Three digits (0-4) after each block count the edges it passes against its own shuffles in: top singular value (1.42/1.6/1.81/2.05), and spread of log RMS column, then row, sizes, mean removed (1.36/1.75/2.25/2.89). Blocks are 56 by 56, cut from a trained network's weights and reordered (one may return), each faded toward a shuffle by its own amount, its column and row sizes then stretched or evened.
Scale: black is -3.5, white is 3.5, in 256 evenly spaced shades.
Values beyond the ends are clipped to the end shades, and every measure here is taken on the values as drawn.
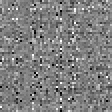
0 3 1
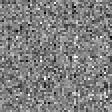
1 2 1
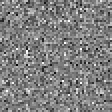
0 2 2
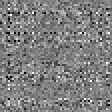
4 2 4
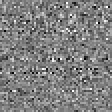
1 0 3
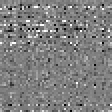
0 2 4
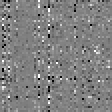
1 4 2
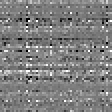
4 3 4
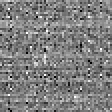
2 3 0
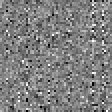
0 3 0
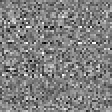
2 0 3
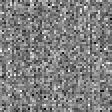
0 0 1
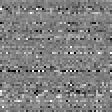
2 1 4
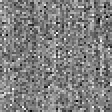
1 0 0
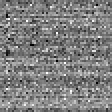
3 2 0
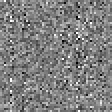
0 3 0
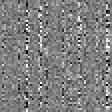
2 4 0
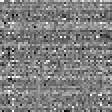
3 2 2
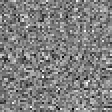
1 0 2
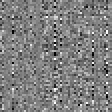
2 4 0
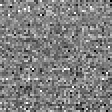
0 0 2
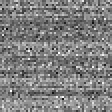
3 0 0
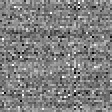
1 1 1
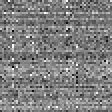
3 2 1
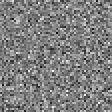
3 1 0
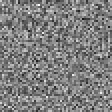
3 0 0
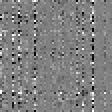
2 4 2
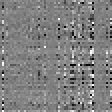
4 4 2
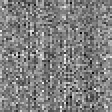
2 1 1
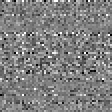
2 0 4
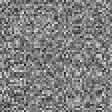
4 1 0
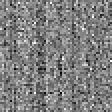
2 1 1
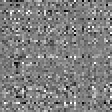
1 3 4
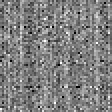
3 1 2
